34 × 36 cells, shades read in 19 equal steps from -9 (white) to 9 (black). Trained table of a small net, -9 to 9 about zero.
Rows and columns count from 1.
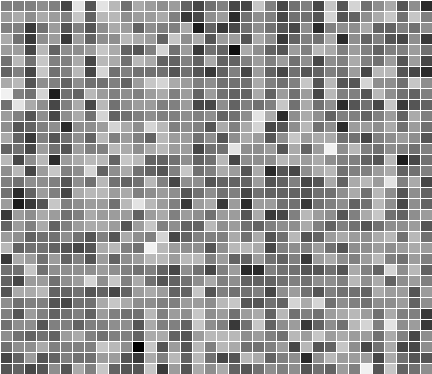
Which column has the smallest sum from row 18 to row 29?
13
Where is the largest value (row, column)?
32, 12
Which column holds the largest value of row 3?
17
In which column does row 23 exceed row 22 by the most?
29
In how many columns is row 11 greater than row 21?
14
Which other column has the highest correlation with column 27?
25
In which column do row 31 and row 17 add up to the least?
33
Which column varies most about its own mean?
20
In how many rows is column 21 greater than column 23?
15
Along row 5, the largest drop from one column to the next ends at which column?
21
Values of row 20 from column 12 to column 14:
2 -2 -3
